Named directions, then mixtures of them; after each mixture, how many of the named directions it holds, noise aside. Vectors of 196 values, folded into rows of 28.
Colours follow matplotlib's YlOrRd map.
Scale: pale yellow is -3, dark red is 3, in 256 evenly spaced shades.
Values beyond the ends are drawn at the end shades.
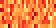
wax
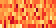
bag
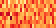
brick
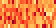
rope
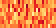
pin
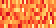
three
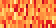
two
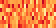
two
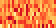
three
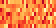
three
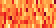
two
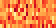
two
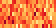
three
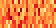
three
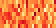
four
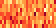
four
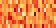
four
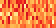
two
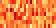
three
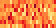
four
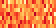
two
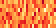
four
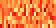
three
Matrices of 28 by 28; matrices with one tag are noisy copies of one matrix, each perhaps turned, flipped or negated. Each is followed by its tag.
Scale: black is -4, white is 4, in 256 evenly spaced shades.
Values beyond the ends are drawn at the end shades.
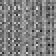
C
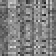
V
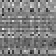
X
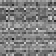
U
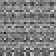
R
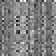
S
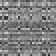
U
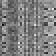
X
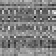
V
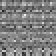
R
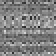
S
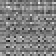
C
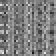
R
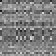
S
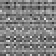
C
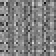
R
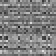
U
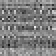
V
